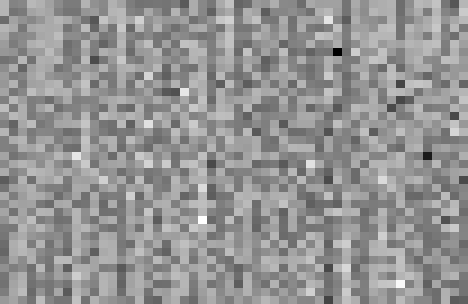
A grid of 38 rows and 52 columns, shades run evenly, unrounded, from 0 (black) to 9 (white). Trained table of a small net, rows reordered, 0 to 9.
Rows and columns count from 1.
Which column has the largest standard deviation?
37
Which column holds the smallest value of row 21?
24
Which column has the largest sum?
23
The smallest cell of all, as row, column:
7, 38
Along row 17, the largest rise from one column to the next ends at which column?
51
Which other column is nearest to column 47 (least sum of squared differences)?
26
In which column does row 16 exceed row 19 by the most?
17
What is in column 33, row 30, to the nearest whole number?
4
